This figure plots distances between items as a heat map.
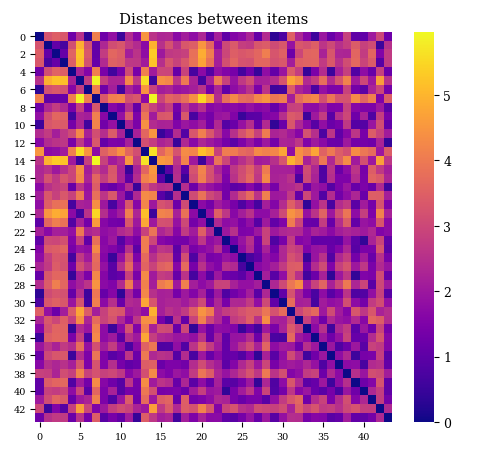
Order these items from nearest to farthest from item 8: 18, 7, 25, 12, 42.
12, 25, 42, 18, 7
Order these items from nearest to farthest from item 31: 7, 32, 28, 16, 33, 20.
7, 16, 32, 33, 28, 20
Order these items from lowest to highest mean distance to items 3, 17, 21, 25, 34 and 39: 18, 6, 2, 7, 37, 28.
6, 37, 28, 18, 2, 7
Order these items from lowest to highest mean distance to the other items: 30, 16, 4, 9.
4, 9, 30, 16
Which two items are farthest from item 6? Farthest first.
13, 7
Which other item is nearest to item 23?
40
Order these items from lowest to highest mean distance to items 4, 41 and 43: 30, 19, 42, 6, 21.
19, 21, 6, 30, 42
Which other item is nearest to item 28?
41
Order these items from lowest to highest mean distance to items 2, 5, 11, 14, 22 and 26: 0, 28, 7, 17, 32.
17, 0, 28, 32, 7
